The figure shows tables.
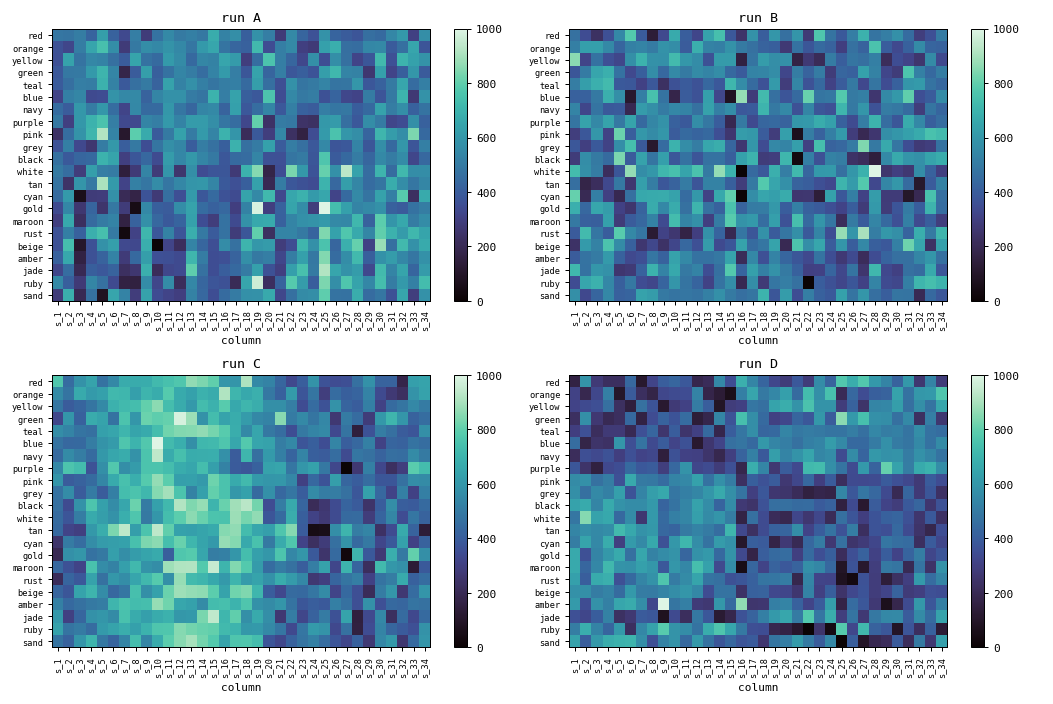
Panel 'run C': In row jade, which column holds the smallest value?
s_28
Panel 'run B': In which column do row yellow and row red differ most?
s_23
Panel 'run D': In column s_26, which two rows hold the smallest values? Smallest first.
rust, cyan
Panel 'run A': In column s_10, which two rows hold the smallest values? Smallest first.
beige, jade
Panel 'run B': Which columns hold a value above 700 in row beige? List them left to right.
s_4, s_21, s_31
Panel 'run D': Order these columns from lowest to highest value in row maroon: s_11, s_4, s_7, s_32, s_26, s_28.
s_28, s_26, s_32, s_11, s_7, s_4
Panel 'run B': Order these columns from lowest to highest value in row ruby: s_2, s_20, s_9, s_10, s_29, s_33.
s_29, s_9, s_20, s_10, s_2, s_33
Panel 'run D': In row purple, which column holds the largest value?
s_29
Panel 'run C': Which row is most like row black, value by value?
white
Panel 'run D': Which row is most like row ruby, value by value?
grey
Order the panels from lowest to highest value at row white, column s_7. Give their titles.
run A, run D, run B, run C
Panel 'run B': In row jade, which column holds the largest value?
s_15
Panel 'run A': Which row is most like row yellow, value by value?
navy
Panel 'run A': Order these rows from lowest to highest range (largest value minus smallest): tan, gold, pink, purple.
purple, tan, pink, gold
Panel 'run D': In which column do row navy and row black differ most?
s_1
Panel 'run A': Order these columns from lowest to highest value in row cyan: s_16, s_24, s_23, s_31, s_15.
s_16, s_15, s_31, s_24, s_23
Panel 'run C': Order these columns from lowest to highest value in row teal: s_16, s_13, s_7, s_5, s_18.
s_18, s_5, s_7, s_16, s_13
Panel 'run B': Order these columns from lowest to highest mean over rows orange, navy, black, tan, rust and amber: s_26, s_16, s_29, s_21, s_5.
s_21, s_16, s_26, s_29, s_5
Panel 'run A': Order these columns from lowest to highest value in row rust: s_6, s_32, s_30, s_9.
s_6, s_32, s_9, s_30
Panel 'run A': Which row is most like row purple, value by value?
orange
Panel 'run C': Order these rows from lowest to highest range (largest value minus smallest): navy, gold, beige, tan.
navy, beige, gold, tan
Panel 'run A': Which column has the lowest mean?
s_7
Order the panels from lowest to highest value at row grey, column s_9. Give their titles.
run A, run B, run D, run C
